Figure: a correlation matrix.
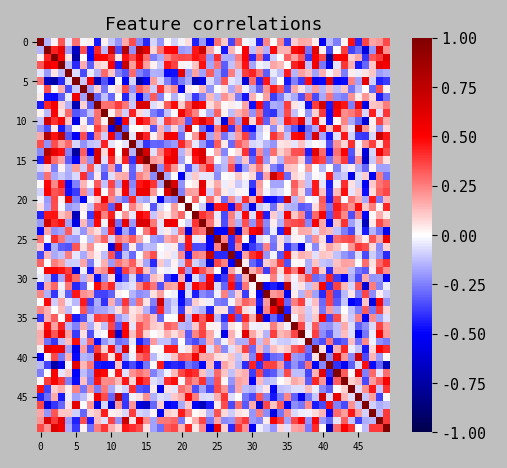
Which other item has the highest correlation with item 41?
5
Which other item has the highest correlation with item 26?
11
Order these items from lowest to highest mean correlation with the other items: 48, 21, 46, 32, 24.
46, 32, 24, 21, 48
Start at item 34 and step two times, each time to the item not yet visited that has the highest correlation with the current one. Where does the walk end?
17
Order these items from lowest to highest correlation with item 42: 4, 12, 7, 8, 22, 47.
7, 12, 4, 47, 22, 8
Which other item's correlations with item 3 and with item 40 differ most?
45
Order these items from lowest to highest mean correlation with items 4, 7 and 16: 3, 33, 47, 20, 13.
33, 3, 13, 47, 20
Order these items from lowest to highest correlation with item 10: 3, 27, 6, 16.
6, 16, 27, 3
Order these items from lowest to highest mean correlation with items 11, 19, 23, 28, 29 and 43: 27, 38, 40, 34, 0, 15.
38, 27, 0, 34, 40, 15
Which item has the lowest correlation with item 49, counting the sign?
41
